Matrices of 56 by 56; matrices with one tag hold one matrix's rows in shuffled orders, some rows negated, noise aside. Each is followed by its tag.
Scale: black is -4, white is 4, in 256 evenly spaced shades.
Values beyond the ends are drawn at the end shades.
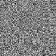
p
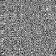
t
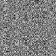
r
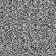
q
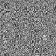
r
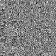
t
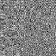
t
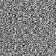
q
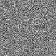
r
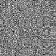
p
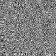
t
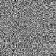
p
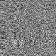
t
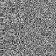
t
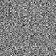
q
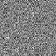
r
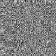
t
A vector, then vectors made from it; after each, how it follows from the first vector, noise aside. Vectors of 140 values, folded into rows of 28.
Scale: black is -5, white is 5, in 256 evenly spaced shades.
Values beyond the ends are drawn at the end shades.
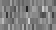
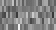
wrapped around.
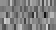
wrapped around.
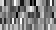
wrapped around, negated, scaled up.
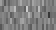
reversed, partly zeroed.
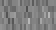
reversed, negated, shrunk.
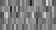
wrapped around.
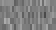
wrapped around, shrunk.
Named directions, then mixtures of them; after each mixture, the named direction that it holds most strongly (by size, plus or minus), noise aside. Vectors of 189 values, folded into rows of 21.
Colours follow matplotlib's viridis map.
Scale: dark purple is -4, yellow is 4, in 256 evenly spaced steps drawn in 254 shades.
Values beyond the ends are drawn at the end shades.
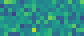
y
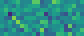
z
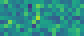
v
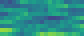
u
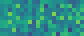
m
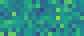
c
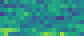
u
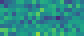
c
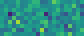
z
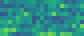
u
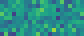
c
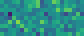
z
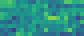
u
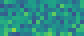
y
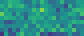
c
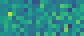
m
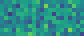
m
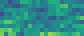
u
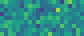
c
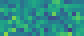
z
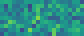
v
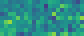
m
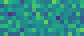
y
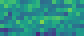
u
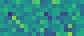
z
